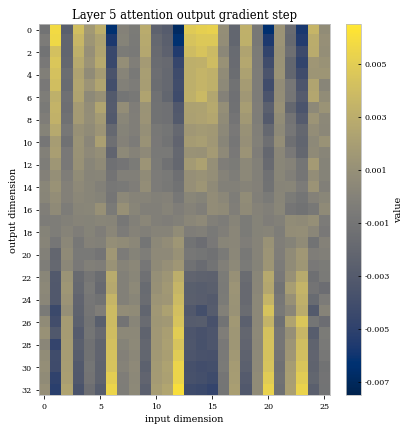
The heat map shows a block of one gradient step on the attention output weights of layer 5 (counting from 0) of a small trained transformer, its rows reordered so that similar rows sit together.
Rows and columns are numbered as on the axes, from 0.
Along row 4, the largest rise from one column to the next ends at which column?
13
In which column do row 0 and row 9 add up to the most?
1
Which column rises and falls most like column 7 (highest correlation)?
16
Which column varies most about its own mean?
12
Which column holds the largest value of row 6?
14
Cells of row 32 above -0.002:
17
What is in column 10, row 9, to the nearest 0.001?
-0.001
